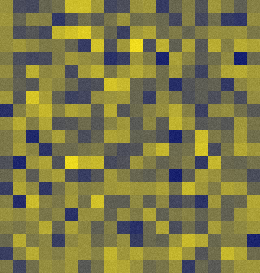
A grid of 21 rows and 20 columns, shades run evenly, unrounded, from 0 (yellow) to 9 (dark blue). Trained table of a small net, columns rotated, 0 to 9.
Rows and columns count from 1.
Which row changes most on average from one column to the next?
4
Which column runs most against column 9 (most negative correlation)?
8
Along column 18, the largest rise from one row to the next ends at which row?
7
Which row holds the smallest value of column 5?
3
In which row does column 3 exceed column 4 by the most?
11
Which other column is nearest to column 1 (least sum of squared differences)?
20
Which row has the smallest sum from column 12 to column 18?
15
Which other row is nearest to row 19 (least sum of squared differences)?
10
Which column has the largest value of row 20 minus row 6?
1
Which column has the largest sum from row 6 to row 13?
16
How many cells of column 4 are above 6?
4
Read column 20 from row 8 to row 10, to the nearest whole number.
4 6 5
